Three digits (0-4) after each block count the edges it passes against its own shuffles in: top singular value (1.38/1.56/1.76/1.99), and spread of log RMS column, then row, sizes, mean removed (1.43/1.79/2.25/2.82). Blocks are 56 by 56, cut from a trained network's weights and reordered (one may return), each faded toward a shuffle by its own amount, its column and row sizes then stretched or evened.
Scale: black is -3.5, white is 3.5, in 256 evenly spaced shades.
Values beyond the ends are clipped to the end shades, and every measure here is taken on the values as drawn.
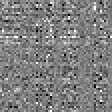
3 3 2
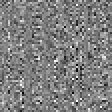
2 4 0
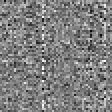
3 3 0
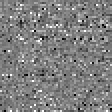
0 1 3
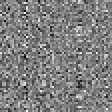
3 3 1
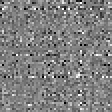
0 2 4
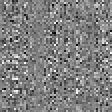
3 4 1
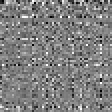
4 3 4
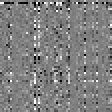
4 4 2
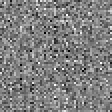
1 3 2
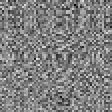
4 0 1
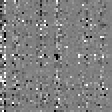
1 4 2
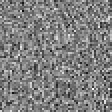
3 1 0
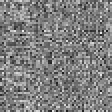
3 0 2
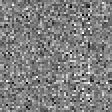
1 2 1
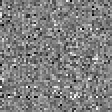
1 2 2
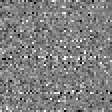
1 0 3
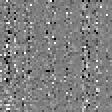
0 4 0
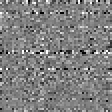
3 1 4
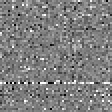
2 0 2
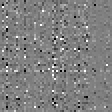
1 4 1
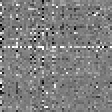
2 3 2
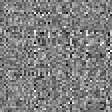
4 2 2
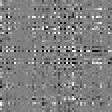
4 4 4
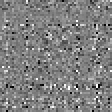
1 2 3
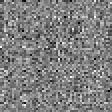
3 1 2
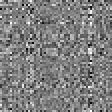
4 3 2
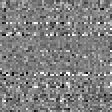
4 1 4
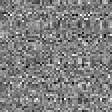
4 1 3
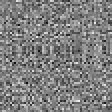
4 1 2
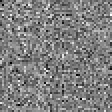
1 2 0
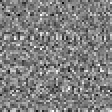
3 0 2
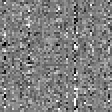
1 4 0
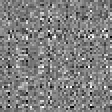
4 3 3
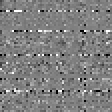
3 2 4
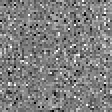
0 1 0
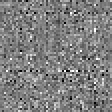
1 2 2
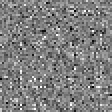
2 1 1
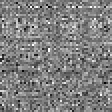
2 1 2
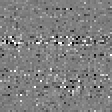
1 0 3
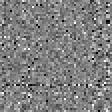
2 2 0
